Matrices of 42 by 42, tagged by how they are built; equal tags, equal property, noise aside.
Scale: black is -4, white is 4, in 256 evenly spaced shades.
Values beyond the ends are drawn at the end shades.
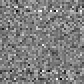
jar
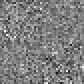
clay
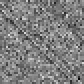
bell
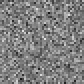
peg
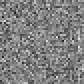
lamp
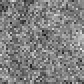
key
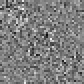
clay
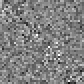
clay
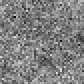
key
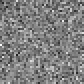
peg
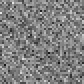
bell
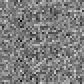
lamp
